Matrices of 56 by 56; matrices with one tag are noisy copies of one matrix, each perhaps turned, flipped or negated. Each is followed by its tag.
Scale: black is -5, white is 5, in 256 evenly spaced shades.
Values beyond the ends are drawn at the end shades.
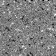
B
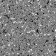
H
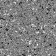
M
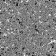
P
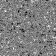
M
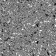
H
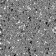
B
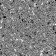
P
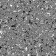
M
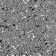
B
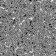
H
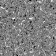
H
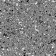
P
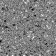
B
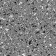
M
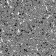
H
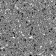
H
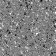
B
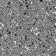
B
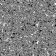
H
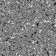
H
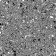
P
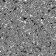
H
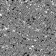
B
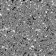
B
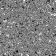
P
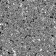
P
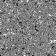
P
